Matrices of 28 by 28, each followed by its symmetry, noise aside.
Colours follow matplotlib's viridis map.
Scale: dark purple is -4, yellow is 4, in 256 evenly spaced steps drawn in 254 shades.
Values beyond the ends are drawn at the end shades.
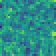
no symmetry.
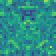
mirrored left to right.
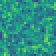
symmetric.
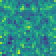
mirrored left to right.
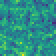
antisymmetric.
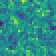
antisymmetric.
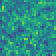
no symmetry.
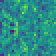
mirrored top to bottom.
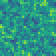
symmetric across the other diagonal.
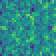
mirrored top to bottom.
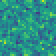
same after a half turn.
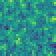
no symmetry.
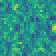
mirrored top to bottom.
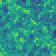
symmetric across the other diagonal.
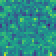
mirrored left to right.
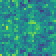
mirrored top to bottom.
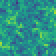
same after a half turn.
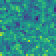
no symmetry.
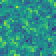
symmetric across the other diagonal.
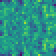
mirrored top to bottom.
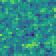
no symmetry.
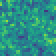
antisymmetric.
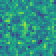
mirrored top to bottom.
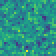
symmetric.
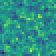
symmetric across the other diagonal.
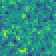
symmetric across the other diagonal.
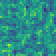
antisymmetric.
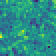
antisymmetric.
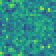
mirrored top to bottom.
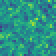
symmetric across the other diagonal.
